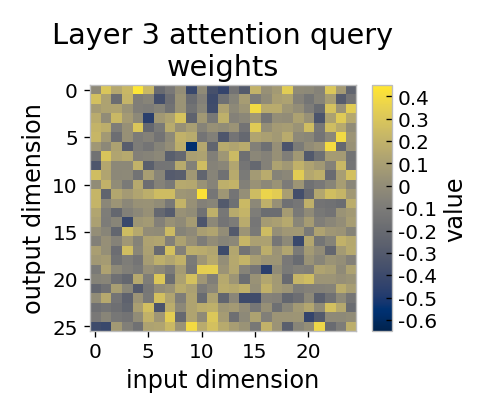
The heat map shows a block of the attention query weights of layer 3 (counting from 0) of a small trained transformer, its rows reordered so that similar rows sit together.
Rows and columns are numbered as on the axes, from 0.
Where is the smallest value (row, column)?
6, 9
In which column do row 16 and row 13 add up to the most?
14
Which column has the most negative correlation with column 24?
4
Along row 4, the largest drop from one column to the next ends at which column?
5
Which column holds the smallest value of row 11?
19
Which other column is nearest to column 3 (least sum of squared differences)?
18
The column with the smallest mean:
21
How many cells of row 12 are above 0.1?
6
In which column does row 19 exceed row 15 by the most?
13
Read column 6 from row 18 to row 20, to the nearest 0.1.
0.2 0 0.3
